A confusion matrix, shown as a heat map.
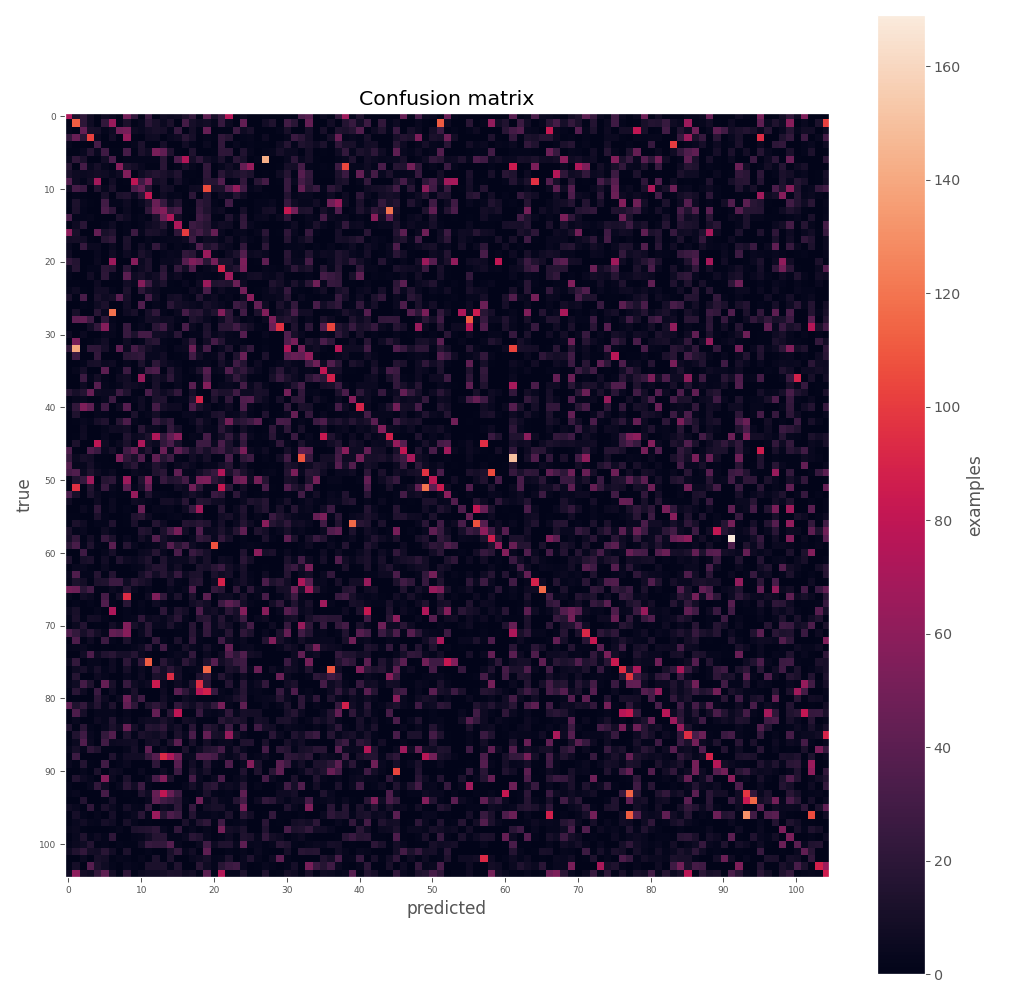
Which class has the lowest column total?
54
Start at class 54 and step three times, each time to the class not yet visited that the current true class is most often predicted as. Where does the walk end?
18
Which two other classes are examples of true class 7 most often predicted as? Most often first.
38, 61
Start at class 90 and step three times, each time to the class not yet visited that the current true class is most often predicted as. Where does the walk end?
89
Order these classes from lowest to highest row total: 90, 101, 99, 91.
101, 99, 91, 90
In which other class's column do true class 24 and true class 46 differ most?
95
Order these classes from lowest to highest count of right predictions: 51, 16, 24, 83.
24, 83, 51, 16
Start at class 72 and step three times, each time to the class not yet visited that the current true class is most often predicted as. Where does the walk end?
58
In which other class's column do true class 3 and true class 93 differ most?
77
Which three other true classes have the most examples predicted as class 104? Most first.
1, 85, 103
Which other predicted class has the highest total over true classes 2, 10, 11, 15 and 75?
19
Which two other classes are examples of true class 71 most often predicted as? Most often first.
61, 8
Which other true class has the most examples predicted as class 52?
75
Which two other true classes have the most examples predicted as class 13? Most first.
88, 93
